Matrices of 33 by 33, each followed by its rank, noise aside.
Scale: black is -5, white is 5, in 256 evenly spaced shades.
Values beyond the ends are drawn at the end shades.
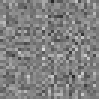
six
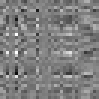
two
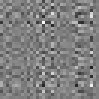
two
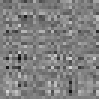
three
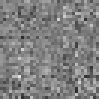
six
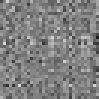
six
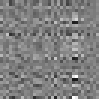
three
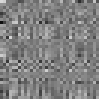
three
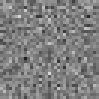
six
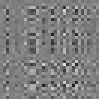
two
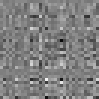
three
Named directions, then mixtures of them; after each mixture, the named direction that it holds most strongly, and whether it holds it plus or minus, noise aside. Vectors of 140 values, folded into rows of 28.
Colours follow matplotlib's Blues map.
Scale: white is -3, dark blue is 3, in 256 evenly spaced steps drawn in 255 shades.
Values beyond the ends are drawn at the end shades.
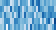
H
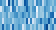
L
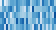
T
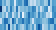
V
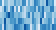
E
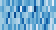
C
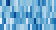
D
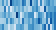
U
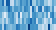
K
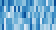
E, minus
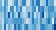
E, plus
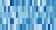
U, plus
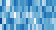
D, minus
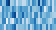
D, plus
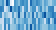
H, plus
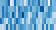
V, minus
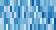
H, plus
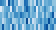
L, plus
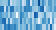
U, minus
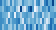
C, minus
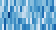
E, plus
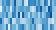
V, minus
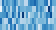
V, minus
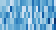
H, plus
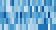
K, minus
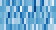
C, plus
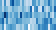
K, minus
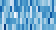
D, minus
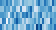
C, minus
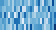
C, minus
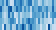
K, plus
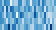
U, minus
